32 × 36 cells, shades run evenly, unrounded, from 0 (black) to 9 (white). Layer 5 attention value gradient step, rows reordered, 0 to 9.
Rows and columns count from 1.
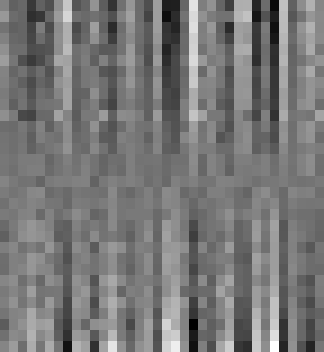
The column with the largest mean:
22
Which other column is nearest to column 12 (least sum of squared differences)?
2
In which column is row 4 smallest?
31
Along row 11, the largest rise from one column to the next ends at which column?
32
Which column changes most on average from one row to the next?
11
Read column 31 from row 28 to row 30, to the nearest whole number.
7 7 7
